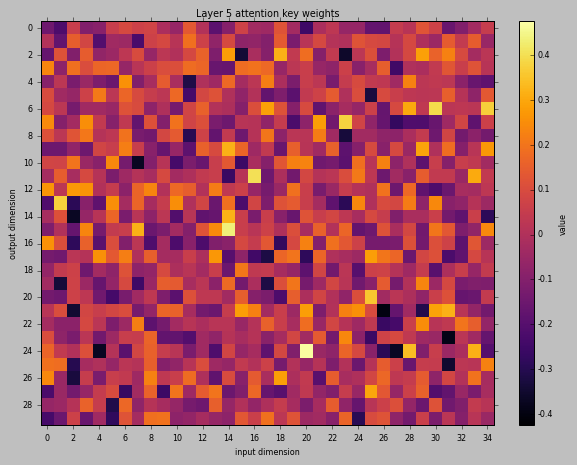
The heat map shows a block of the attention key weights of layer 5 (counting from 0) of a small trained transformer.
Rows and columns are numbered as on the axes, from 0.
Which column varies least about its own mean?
32
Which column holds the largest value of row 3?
0
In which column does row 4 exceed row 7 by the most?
28
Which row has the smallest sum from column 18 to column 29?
7
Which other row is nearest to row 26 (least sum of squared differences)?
1
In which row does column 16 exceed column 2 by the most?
21
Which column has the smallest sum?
2
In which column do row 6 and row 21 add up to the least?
26
